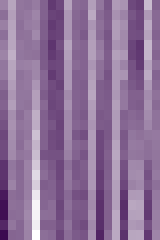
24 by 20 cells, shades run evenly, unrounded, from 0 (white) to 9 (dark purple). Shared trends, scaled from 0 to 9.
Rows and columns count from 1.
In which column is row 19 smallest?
5
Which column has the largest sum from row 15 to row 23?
1
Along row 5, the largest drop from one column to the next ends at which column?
19
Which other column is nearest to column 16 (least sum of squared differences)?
13
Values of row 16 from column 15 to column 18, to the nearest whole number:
3 6 5 5
